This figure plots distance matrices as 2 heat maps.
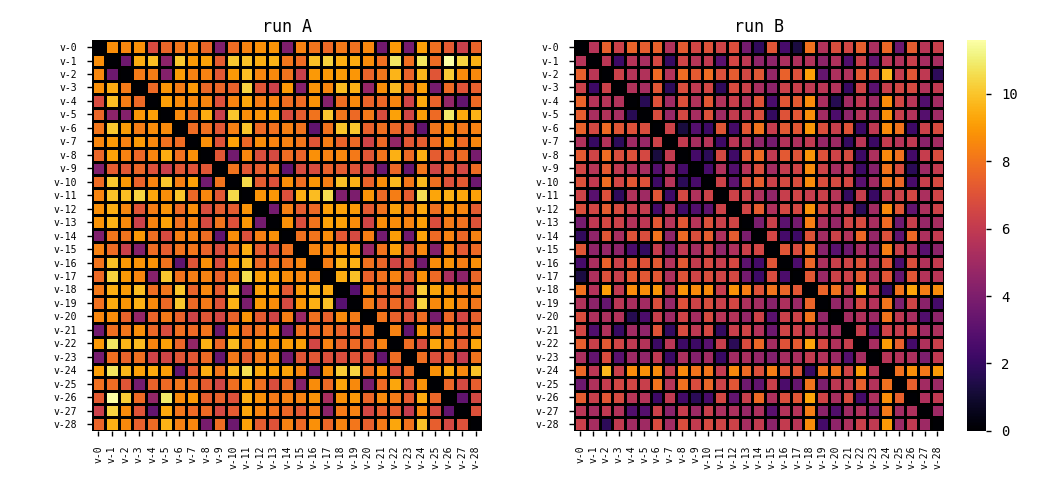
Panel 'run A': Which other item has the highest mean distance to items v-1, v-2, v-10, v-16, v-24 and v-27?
v-11
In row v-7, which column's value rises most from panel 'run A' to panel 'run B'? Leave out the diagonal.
v-22
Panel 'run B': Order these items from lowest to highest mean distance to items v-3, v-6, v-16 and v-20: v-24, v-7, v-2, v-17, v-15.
v-7, v-15, v-17, v-2, v-24
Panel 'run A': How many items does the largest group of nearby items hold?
5
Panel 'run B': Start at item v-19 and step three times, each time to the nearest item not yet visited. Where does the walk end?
v-15
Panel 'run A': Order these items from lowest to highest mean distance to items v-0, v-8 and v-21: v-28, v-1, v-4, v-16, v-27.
v-28, v-27, v-4, v-16, v-1
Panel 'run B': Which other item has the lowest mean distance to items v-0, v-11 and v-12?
v-23
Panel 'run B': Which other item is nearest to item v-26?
v-9
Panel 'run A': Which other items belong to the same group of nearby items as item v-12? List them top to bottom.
v-13
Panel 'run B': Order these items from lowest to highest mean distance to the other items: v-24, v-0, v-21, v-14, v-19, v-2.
v-21, v-19, v-14, v-0, v-2, v-24
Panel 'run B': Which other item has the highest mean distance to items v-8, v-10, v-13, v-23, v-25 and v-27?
v-18
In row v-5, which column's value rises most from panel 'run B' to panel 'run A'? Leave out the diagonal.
v-4
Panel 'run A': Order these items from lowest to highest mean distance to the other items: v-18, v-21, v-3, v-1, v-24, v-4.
v-21, v-4, v-3, v-18, v-24, v-1
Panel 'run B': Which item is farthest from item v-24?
v-2
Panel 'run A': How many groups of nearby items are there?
9
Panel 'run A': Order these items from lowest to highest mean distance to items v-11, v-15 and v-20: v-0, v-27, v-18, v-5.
v-18, v-27, v-5, v-0
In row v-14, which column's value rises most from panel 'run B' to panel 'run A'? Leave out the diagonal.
v-17
